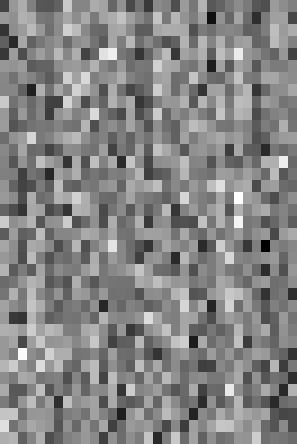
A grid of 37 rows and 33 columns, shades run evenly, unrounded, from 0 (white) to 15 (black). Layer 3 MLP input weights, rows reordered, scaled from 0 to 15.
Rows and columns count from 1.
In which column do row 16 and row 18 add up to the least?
25
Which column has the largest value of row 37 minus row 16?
18
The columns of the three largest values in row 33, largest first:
32, 14, 23
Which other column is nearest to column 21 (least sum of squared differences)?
9
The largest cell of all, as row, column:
21, 30
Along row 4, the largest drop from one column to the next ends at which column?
3
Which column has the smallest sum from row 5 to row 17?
27
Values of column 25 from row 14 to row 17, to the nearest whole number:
7 6 2 5
